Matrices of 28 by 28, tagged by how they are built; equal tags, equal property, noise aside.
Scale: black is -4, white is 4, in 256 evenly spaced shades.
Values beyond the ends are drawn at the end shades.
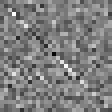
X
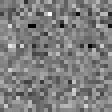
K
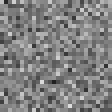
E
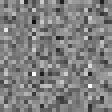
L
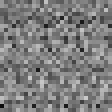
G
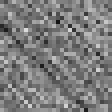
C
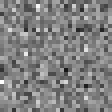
L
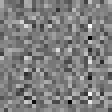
L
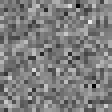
E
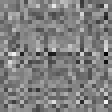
L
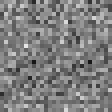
G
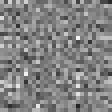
L
